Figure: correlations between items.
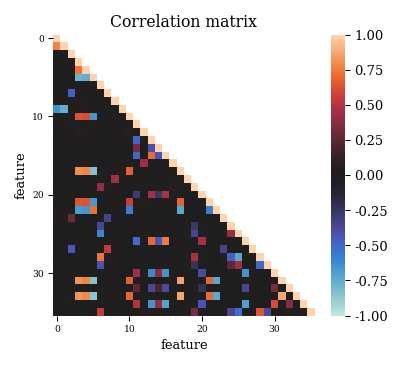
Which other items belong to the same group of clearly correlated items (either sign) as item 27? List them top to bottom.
2, 7, 23
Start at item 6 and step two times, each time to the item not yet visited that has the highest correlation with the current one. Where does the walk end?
35
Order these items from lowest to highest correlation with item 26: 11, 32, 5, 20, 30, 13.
30, 11, 32, 5, 20, 13
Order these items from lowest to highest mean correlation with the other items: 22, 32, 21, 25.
22, 25, 32, 21
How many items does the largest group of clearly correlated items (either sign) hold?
9
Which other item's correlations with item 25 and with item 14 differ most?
28
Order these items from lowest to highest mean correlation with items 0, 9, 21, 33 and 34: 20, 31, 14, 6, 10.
20, 6, 14, 10, 31
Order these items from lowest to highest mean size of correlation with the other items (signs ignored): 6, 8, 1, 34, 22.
8, 1, 6, 34, 22
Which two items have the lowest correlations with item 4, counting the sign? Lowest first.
5, 22
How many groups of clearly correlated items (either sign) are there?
7
